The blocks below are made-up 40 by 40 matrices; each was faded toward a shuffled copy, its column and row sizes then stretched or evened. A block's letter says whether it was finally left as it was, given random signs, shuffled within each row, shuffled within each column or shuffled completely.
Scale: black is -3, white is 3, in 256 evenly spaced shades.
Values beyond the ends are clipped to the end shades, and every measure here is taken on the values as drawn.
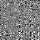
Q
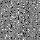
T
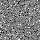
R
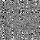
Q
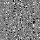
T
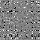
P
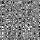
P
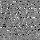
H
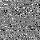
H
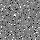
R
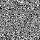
H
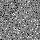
R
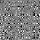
P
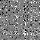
Q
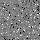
R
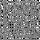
P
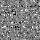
H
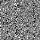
T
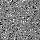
R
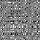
P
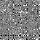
Q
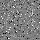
R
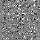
Q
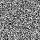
R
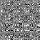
P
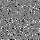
H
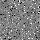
R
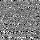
H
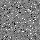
R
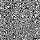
Q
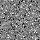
R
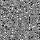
T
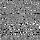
H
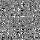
Q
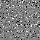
H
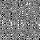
P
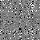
Q
